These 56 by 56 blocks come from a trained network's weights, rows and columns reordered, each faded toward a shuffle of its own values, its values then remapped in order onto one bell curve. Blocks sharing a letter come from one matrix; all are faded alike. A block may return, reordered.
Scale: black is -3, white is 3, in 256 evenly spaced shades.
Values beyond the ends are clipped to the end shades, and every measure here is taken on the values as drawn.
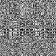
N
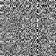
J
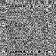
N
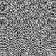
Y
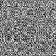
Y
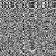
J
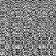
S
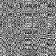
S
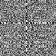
J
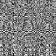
N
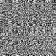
Y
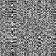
J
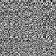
S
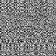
N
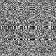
N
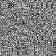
Y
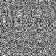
Y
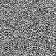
Y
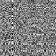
J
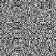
J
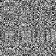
S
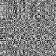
N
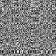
S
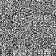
Y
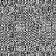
S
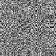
S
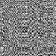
S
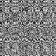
N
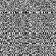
N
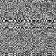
N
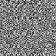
S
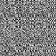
N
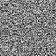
Y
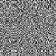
S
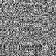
Y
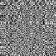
S
